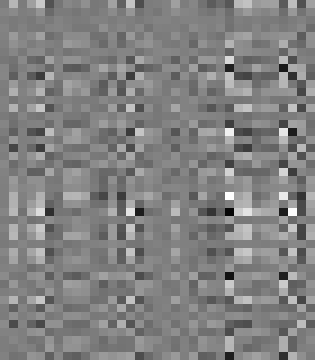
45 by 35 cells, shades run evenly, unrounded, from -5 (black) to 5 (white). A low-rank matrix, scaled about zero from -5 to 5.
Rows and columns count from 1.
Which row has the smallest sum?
19
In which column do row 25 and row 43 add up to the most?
26
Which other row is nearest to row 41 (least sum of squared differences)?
39
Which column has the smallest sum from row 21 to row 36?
34
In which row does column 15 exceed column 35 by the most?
27
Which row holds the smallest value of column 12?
25
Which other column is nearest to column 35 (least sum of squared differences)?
2
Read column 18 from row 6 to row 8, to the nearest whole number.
0 0 0
